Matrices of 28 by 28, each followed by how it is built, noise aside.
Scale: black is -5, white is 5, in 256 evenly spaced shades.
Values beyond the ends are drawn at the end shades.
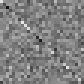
diagonal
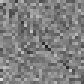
diagonal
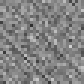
Toeplitz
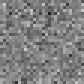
repeating columns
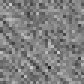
Toeplitz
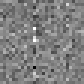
uneven columns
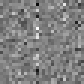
uneven columns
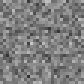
repeating columns
